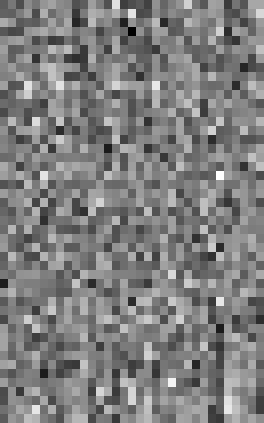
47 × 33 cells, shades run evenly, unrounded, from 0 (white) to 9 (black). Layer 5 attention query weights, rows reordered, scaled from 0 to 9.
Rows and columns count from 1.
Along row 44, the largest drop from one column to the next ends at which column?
13
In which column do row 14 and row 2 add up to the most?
19
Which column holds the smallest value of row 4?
28
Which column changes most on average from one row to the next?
5
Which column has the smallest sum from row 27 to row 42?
11
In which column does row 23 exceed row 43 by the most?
29
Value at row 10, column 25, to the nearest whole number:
4
